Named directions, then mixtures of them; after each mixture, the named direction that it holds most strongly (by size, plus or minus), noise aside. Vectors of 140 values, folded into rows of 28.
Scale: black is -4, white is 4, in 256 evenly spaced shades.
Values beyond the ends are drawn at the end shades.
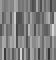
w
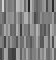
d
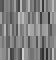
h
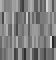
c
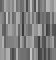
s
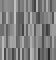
w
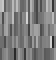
c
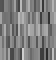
h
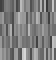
c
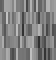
s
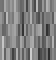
s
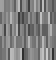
h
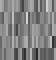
c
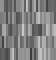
s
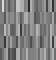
d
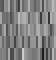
h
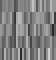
w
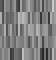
h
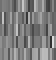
c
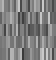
h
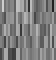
d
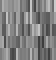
s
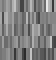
c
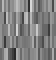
d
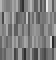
c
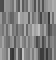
h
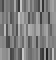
h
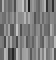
d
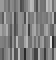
c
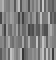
h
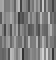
h
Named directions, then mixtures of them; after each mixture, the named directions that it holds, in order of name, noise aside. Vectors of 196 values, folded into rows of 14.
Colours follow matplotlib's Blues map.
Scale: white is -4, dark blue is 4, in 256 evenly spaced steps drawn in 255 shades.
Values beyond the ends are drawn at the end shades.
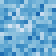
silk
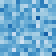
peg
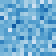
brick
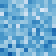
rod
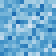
brick, silk.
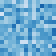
brick, peg, rod.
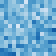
rod, silk.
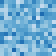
peg, silk.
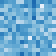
brick, peg, silk.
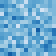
rod.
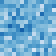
silk.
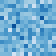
brick.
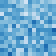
brick, rod.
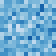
brick, silk.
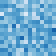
brick, rod.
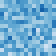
brick, rod, silk.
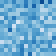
brick.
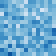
rod.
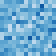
brick, silk.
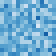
peg.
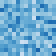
brick, peg.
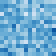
brick, peg, rod.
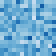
brick, peg, silk.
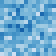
silk.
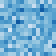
brick, rod, silk.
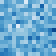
brick, rod, silk.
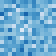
brick, rod, silk.
